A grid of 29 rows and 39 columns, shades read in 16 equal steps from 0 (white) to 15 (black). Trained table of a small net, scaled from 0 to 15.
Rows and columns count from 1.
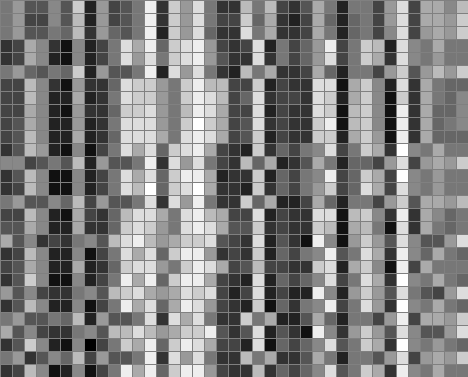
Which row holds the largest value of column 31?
13
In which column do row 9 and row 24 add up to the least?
34
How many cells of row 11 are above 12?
6
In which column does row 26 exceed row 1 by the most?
23
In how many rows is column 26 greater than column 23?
11
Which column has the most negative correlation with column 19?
15
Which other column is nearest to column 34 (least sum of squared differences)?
17
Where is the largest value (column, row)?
8, 27
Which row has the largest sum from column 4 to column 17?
2
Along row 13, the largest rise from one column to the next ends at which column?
14
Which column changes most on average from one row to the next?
21
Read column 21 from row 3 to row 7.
2 11 12 4 11
